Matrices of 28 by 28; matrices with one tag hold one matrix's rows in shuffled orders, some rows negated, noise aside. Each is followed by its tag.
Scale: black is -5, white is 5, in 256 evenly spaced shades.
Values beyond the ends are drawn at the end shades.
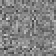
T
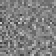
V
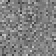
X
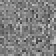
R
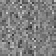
X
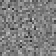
X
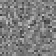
V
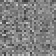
T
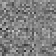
T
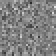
X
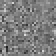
T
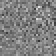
R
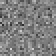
V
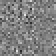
X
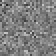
T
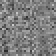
T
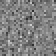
X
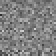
V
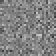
R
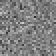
V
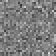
R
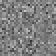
X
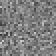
V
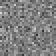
V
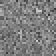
R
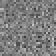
R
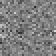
V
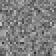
V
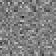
V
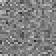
V
